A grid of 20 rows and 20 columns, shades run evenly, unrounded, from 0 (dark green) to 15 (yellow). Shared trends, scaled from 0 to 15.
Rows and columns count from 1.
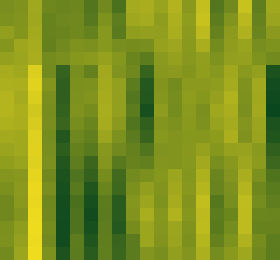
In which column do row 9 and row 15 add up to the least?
5
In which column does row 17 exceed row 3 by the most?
3
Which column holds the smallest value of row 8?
20
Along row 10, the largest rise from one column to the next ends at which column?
12
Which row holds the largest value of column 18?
1
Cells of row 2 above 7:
13
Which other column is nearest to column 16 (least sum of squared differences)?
19
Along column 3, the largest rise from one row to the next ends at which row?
6
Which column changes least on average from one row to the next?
14
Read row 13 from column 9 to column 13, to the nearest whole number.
5 6 6 8 8
